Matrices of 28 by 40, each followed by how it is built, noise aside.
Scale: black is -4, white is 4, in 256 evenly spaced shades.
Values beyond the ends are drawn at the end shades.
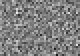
repeating rows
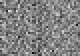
repeating rows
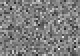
repeating rows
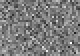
Toeplitz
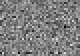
uneven rows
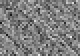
Toeplitz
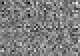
low rank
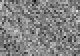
Toeplitz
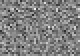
repeating columns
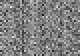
repeating rows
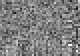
low rank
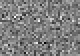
uneven rows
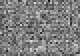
blocks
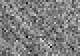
Toeplitz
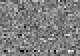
uneven rows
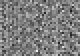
repeating rows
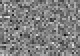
repeating rows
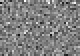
uneven rows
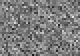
Toeplitz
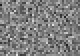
repeating rows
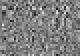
low rank
